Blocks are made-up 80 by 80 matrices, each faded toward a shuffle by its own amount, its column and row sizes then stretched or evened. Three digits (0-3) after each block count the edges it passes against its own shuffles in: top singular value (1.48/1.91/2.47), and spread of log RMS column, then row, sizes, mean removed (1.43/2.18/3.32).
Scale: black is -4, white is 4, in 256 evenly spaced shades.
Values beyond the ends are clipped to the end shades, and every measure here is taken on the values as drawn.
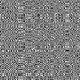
3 1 2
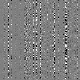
3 3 1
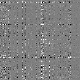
1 3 2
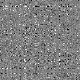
1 2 2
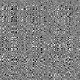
3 2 2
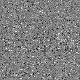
0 0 1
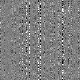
2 3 0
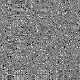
2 1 0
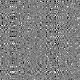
3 2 2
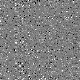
1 1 1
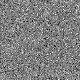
1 0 0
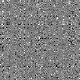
2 2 1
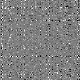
2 2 2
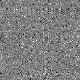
2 1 1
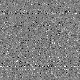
1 0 2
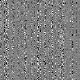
1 3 0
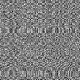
3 1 2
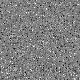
1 0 0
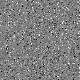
0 1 0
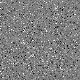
0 1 1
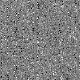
0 2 0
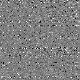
1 1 2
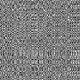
3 2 0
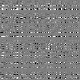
3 2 3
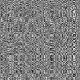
3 3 0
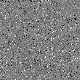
0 0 1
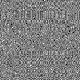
3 0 0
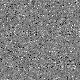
0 0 1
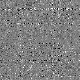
0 1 2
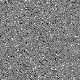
1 1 0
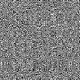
2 1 1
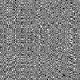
3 2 0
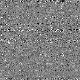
0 1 2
